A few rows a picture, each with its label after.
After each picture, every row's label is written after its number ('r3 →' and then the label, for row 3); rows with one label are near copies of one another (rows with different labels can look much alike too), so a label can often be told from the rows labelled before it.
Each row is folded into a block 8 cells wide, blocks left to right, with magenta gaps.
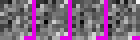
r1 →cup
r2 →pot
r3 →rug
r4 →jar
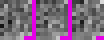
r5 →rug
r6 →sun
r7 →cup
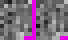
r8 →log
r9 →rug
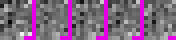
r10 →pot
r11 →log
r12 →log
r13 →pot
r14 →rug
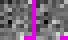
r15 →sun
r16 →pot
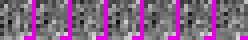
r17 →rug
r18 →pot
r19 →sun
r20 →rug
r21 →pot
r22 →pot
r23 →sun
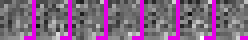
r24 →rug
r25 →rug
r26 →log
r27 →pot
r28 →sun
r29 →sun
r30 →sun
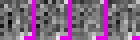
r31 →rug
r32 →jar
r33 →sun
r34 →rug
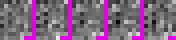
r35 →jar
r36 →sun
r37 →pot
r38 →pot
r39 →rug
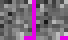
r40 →log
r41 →pot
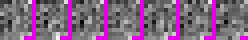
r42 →cup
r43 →sun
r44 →cup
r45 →sun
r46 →rug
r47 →jar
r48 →pot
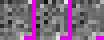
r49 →sun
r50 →jar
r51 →pot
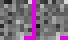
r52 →log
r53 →jar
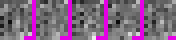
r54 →rug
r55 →log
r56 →sun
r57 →pot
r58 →rug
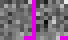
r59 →log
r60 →cup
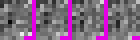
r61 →pot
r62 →pot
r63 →cup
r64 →cup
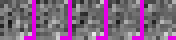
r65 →rug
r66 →sun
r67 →pot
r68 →pot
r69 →pot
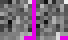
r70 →cup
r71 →jar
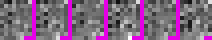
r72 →log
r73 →sun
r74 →pot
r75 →sun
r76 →log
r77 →cup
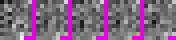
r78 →sun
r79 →cup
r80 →cup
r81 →cup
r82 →pot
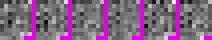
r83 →pot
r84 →cup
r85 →sun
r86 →log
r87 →jar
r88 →sun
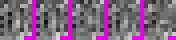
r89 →rug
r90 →rug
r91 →jar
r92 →rug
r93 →pot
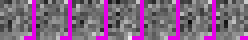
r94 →cup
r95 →jar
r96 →pot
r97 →sun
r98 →log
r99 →cup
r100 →cup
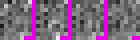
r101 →jar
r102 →sun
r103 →rug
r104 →cup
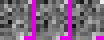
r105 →sun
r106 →cup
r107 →jar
